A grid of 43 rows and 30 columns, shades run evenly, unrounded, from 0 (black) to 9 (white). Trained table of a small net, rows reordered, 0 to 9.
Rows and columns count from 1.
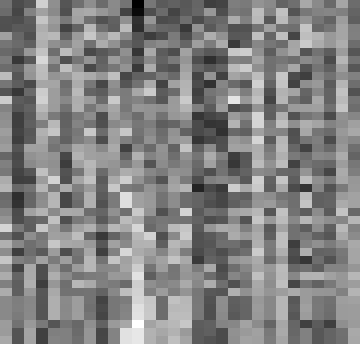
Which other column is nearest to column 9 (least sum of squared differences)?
18
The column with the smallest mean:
2
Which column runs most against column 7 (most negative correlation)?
11
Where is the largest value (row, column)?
41, 12
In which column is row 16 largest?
22
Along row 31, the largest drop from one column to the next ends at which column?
25
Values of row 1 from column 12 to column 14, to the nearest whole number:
0 4 3
